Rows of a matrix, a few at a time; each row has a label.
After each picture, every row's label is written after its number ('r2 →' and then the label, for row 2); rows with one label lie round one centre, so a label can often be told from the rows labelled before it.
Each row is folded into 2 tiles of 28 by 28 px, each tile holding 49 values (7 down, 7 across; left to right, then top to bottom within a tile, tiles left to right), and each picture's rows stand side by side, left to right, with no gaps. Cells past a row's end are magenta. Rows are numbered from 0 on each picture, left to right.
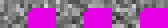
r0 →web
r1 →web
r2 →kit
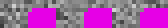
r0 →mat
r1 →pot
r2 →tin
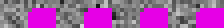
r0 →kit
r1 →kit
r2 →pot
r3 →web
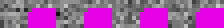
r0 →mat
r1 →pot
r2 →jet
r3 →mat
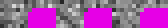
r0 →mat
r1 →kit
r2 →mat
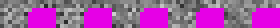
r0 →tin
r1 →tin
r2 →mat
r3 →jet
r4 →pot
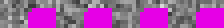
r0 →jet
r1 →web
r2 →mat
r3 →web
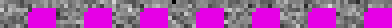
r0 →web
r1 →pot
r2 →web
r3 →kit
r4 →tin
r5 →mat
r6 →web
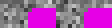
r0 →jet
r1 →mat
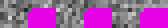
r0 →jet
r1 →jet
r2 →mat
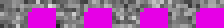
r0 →mat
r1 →mat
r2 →jet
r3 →web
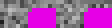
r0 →web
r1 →tin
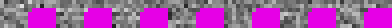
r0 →kit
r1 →tin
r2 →tin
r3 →pot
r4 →jet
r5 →mat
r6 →kit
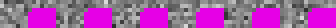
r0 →kit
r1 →jet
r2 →tin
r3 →mat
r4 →pot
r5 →jet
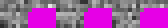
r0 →mat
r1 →mat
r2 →mat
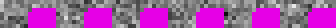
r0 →web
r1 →jet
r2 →kit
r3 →pot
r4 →pot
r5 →web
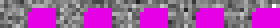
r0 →web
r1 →tin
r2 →mat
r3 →mat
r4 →mat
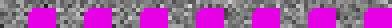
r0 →tin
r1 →tin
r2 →tin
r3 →kit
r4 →pot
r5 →kit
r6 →pot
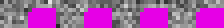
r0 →jet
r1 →tin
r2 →mat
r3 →jet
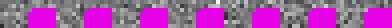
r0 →mat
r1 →kit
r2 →jet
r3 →jet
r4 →pot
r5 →web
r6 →tin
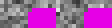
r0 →web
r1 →web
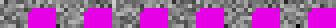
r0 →kit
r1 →tin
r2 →web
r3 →kit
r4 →tin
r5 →kit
